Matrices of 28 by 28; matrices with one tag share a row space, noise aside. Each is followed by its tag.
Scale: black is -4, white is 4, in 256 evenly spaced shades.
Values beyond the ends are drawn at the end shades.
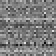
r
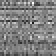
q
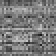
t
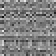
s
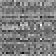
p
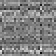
p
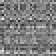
s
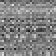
s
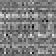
q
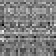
s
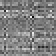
q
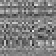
q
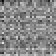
s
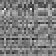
q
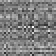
q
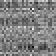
q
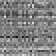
q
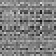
p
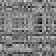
t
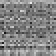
s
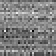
q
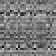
s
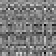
r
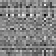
r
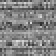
t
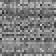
p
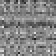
s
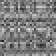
s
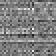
q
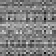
r
